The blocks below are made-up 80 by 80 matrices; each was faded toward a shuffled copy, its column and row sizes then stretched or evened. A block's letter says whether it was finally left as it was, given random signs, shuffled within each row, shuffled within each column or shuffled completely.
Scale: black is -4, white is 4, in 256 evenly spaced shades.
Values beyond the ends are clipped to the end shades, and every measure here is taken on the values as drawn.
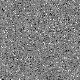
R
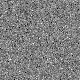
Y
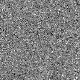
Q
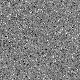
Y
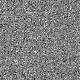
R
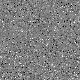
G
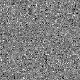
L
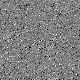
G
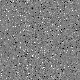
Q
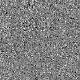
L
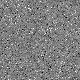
Y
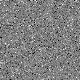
G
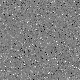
Y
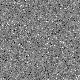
Y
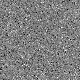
Y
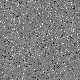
Y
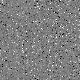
Q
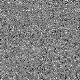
L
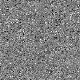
L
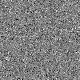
G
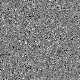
Q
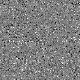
L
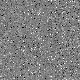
Q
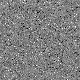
Y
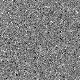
Q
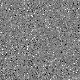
L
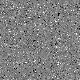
R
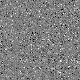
R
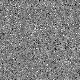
R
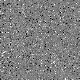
R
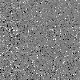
L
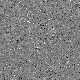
Y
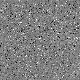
G
